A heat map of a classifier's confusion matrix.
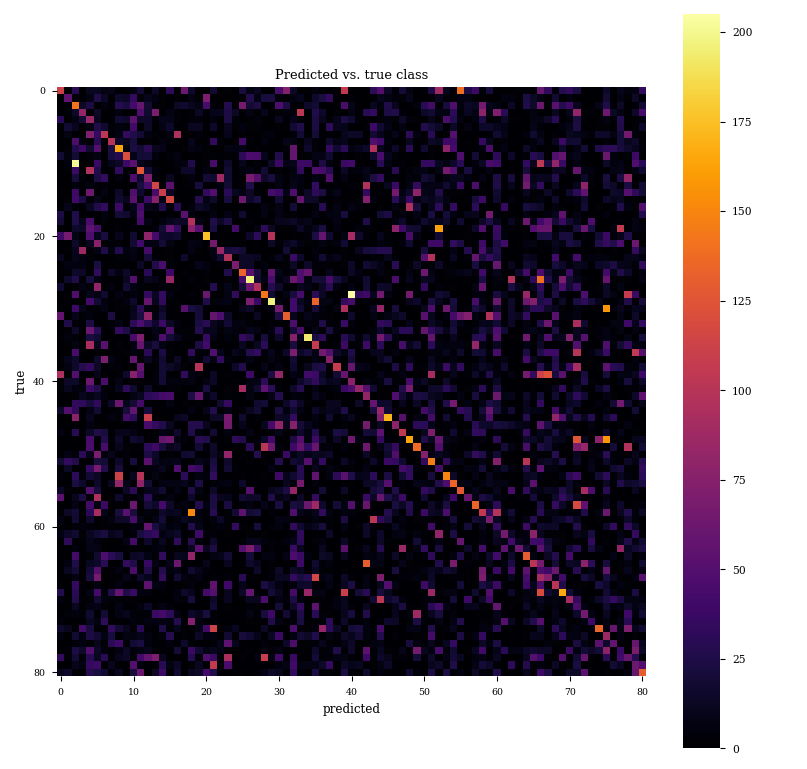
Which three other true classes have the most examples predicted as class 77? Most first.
19, 63, 43
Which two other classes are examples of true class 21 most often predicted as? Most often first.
5, 79
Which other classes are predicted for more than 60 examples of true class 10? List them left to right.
2, 66, 68
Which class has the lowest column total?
63
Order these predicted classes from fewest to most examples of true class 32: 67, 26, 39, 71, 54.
26, 54, 39, 67, 71
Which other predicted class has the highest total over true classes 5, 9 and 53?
8
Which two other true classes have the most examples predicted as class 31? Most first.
0, 50
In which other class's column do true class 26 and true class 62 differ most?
66
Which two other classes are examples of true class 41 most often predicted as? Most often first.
25, 48
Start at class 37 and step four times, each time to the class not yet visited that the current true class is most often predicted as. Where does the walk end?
75
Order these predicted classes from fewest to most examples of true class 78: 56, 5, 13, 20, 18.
56, 5, 18, 20, 13
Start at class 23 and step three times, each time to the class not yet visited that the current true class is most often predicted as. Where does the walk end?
18
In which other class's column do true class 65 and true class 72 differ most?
42
